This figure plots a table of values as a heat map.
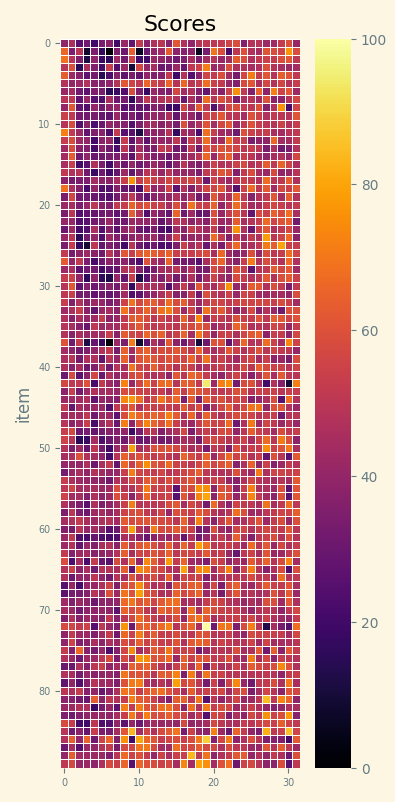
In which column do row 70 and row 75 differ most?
2
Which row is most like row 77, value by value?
34
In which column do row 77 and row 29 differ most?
10
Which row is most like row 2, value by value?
29
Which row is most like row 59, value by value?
36
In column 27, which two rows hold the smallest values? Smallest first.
72, 42
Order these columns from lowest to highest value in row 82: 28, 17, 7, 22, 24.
7, 28, 24, 22, 17
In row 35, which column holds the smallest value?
3
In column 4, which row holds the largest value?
81
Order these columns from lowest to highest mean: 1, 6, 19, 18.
6, 1, 18, 19
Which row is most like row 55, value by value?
56
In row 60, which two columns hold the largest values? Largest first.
9, 12
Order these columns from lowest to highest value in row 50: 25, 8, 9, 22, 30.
22, 8, 25, 30, 9
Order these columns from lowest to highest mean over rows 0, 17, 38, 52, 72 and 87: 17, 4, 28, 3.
4, 3, 28, 17
